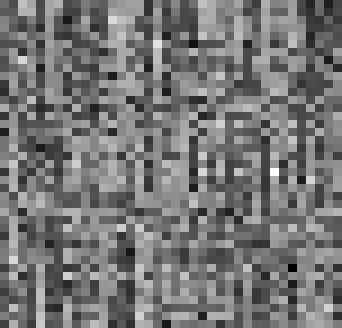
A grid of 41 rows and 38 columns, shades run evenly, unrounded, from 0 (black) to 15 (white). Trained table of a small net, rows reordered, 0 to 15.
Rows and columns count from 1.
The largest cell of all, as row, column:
22, 31
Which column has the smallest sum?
7
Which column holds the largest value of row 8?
3
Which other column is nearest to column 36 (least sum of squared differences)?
8
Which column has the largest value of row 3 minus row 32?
15
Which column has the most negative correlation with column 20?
30
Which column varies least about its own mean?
10
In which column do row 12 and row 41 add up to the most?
16
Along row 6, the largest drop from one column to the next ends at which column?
28
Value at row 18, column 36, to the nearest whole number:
4
